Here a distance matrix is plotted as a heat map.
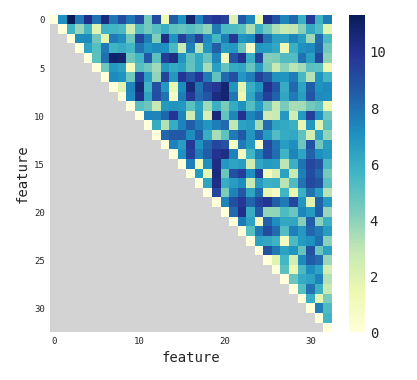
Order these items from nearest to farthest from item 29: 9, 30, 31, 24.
31, 9, 24, 30
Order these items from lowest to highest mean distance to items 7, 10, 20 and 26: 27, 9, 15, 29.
9, 27, 29, 15
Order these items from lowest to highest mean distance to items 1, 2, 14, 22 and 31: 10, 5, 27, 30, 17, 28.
5, 27, 28, 30, 17, 10
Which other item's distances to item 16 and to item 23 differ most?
3
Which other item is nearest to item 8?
14
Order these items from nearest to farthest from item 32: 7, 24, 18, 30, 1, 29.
1, 18, 29, 30, 24, 7
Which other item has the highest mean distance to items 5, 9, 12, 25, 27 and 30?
0
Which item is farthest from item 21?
2
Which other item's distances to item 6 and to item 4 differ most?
20
